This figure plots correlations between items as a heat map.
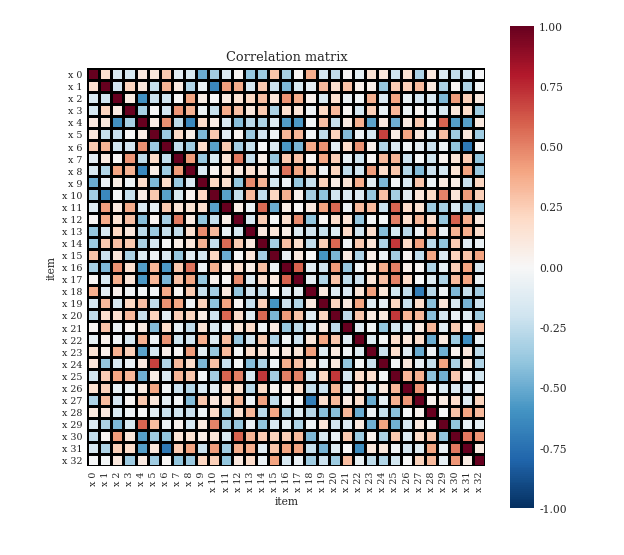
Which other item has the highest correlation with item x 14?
x 25
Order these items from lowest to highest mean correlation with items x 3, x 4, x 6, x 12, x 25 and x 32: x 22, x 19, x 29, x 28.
x 29, x 28, x 22, x 19
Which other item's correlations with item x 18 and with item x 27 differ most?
x 23
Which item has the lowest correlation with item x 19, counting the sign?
x 15
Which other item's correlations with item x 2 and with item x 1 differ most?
x 16
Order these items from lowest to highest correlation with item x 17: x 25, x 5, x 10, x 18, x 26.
x 18, x 10, x 26, x 5, x 25
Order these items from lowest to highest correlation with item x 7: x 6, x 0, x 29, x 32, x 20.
x 32, x 6, x 0, x 29, x 20
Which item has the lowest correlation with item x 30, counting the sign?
x 4
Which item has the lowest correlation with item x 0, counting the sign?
x 9
